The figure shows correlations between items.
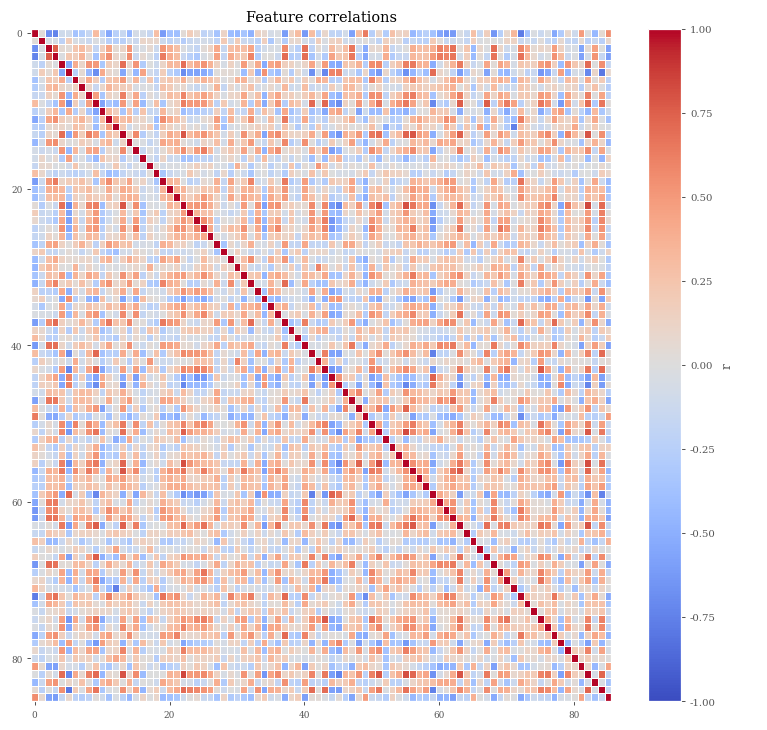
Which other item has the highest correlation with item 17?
42
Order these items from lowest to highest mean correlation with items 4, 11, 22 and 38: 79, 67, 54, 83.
83, 54, 67, 79
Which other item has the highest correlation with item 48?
55
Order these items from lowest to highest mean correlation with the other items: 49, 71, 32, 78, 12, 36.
49, 78, 71, 12, 32, 36
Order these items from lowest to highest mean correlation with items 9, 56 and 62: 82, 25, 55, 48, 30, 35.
30, 35, 48, 25, 55, 82
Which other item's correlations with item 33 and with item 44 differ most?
59
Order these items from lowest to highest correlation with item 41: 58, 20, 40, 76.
40, 20, 58, 76
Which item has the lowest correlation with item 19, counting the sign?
0
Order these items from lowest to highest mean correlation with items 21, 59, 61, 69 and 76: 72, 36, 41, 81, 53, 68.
81, 53, 41, 36, 68, 72
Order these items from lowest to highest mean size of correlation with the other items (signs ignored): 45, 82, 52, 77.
52, 77, 45, 82
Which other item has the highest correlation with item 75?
43
